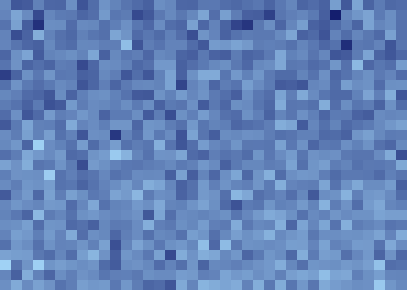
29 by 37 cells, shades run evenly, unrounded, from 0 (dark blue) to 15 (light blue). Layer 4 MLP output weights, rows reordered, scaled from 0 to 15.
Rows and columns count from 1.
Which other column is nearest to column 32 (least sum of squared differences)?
13
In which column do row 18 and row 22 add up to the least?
16
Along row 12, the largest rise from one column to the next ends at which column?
17
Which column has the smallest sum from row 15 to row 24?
8
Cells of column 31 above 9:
10
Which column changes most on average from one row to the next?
4
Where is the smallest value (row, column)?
2, 31
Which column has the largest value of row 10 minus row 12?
34
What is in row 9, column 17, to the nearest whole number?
3
